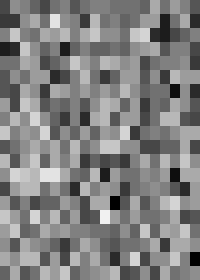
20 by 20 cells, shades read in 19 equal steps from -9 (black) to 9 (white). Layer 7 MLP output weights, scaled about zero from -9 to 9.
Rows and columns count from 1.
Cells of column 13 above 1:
4
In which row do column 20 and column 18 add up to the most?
15
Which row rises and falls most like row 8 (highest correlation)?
5
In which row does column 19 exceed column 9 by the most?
12
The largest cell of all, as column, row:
11, 16
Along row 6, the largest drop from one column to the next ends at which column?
6
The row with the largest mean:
13
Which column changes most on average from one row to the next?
2
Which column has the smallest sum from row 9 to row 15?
9
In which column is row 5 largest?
8
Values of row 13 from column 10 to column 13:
4 -7 2 -1
